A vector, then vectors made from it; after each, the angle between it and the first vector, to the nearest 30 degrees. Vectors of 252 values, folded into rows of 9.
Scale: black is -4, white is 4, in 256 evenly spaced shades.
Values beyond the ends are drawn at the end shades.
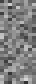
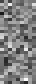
30 degrees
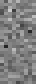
90 degrees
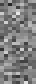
120 degrees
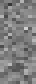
120 degrees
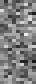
90 degrees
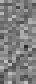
150 degrees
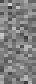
30 degrees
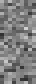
150 degrees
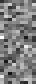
30 degrees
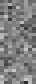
30 degrees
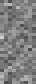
30 degrees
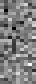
90 degrees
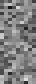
30 degrees
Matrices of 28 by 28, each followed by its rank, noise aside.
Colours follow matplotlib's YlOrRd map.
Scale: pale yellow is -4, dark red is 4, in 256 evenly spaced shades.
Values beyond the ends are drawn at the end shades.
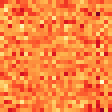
five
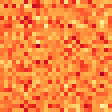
four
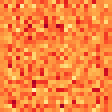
seven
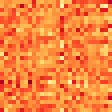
five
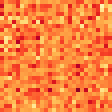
six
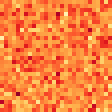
eight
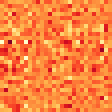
four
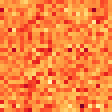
eight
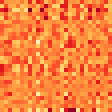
four
